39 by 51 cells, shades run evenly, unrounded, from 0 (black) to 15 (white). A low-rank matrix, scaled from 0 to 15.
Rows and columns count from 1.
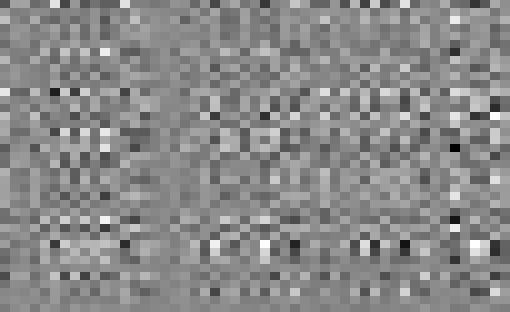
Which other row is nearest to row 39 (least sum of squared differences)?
34
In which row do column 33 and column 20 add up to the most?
12
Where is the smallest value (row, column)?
19, 46
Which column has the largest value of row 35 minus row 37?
43
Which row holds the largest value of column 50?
15
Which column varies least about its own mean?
17
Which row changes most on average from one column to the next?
31
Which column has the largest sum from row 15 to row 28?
50
